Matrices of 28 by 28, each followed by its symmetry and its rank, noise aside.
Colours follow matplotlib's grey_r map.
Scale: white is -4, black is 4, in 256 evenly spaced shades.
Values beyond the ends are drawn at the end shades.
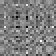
symmetric, rank three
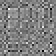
symmetric, rank two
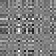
no symmetry, rank two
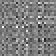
no symmetry, rank two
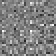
no symmetry, rank three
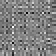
antisymmetric, rank two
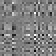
no symmetry, rank two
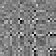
symmetric, rank two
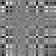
symmetric, rank one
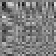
no symmetry, rank two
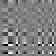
no symmetry, rank one
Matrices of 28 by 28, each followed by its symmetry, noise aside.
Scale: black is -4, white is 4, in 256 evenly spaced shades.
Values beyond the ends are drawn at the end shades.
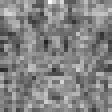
mirrored left to right.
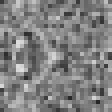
mirrored top to bottom.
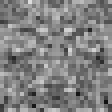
mirrored left to right.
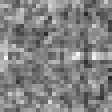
mirrored top to bottom.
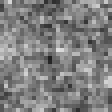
antisymmetric.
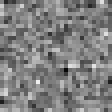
antisymmetric.
